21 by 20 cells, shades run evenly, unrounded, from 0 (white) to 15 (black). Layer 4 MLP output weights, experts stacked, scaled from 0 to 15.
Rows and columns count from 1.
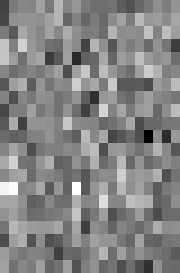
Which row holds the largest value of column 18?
17
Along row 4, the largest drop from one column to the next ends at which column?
11
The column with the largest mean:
10
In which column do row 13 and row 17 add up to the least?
2
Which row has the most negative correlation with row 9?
12
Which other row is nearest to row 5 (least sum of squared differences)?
20
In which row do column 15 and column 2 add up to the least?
15
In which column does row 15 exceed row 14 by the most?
18
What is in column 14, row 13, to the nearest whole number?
4
